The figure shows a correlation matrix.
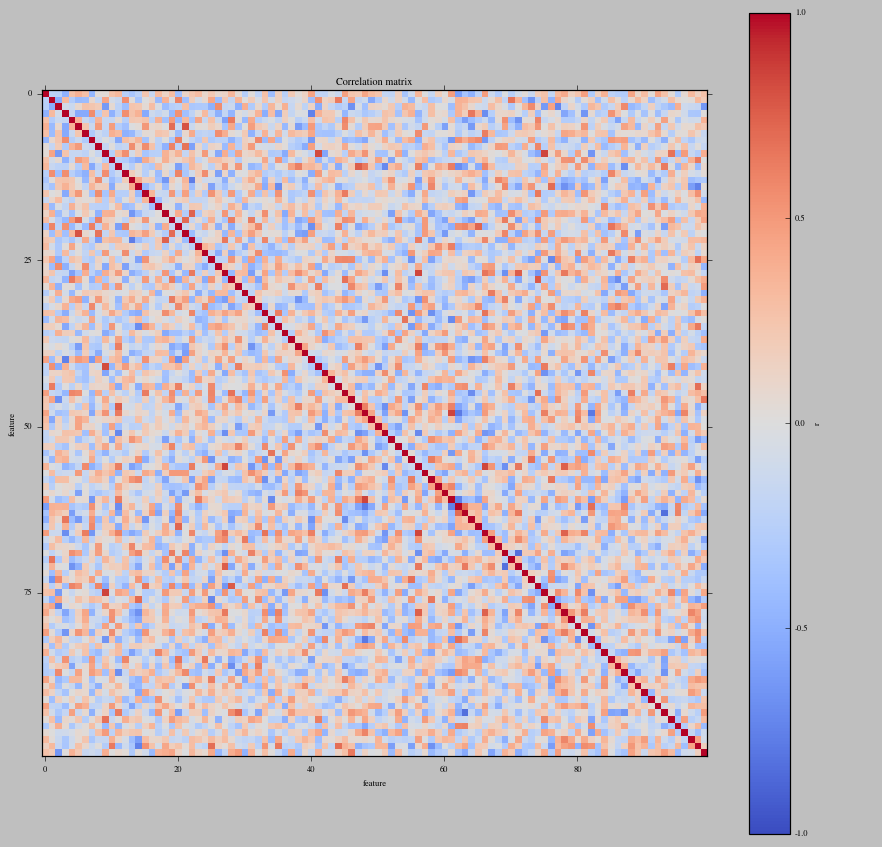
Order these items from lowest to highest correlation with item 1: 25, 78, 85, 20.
78, 85, 25, 20
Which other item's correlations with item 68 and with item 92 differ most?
13
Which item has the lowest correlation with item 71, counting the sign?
69
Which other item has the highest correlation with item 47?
11
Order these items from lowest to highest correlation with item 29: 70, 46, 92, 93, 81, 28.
92, 81, 28, 70, 46, 93
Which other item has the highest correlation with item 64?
3
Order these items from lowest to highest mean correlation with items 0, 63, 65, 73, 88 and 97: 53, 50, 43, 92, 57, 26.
53, 43, 26, 57, 92, 50
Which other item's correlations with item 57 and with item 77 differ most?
87
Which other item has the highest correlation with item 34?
54
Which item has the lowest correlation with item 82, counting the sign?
48
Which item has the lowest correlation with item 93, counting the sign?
63
